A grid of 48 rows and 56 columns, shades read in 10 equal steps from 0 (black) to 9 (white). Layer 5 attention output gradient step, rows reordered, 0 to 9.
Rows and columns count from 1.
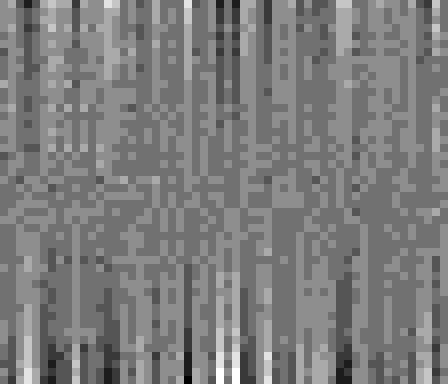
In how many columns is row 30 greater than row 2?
15
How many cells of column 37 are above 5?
1
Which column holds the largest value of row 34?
4
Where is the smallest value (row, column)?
48, 24
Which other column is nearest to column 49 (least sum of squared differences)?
39
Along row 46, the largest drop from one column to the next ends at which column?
31
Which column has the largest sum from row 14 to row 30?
55
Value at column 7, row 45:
2
